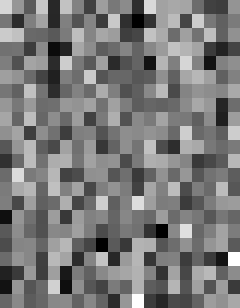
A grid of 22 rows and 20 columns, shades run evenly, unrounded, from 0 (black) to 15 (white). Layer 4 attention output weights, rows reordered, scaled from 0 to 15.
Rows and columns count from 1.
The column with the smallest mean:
19
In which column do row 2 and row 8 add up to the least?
12
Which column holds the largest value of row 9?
3
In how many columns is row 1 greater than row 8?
12
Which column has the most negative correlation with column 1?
5
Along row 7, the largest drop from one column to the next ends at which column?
15
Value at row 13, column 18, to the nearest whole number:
7
